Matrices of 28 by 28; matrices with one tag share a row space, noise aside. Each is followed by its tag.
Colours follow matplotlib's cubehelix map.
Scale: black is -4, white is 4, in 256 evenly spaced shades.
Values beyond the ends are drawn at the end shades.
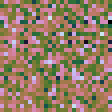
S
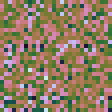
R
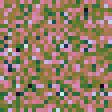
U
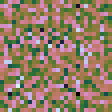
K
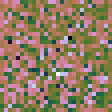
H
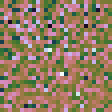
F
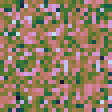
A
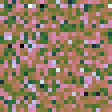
R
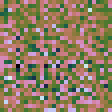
H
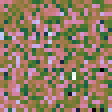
S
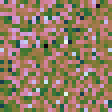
F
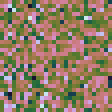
R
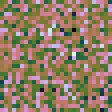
S
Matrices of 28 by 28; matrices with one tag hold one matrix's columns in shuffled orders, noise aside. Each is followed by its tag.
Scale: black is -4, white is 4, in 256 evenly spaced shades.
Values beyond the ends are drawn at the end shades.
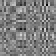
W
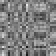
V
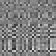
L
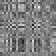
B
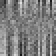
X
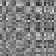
W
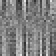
X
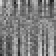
X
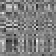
B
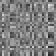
V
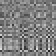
L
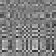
L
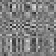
B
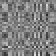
V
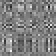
B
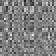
W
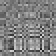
L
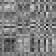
B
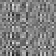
V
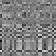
L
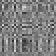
B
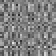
V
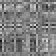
B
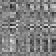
B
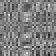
V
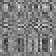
B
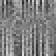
X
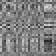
B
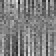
X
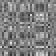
V
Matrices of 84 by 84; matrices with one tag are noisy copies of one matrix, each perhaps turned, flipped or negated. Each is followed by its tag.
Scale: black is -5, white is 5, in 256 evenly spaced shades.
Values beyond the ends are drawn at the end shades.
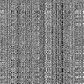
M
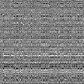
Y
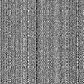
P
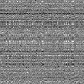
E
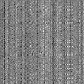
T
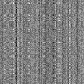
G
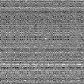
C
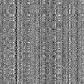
G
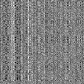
Y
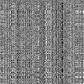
M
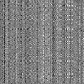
T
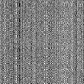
C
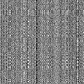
P
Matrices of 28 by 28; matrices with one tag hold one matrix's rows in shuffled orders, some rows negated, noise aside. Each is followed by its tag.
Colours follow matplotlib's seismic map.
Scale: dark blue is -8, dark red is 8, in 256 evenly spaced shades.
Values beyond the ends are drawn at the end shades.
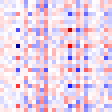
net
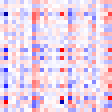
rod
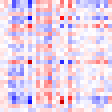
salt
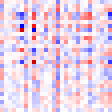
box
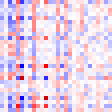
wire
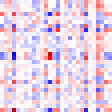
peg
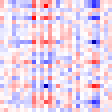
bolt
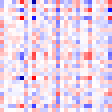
box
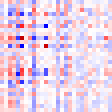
wire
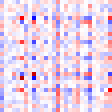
box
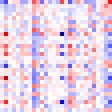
rod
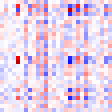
net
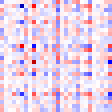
box
